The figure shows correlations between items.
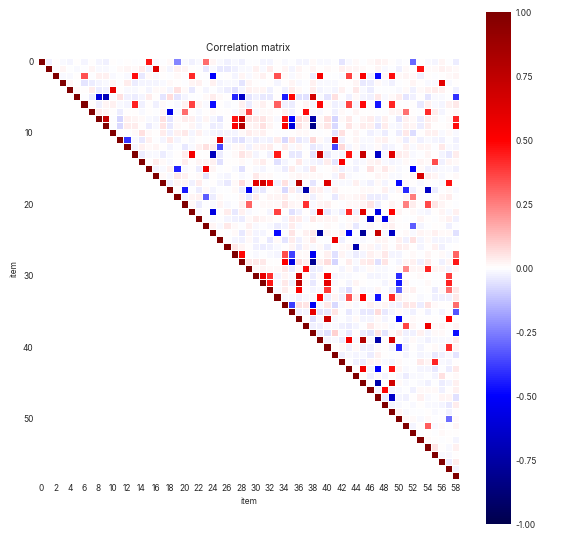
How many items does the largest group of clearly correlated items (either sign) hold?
11
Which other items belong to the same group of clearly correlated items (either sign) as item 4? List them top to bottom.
10
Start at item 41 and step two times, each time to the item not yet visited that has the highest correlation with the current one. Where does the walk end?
25
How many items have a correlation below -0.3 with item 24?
9
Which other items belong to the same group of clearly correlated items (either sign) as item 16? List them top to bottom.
1, 53
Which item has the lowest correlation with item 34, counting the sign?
38
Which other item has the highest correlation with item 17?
36
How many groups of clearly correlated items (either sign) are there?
12
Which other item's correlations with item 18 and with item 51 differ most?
37
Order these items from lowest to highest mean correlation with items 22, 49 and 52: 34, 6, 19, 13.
34, 19, 6, 13
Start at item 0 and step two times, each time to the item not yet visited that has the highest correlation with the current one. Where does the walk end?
23
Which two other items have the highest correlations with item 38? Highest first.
5, 35
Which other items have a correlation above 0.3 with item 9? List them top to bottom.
8, 27, 28, 34, 58
